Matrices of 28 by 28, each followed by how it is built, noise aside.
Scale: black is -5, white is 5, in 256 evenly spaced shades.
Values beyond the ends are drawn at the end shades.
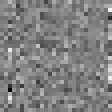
uneven columns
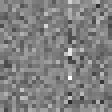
uneven columns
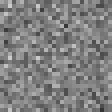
repeating rows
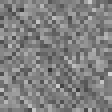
Toeplitz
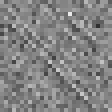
Toeplitz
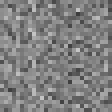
repeating rows
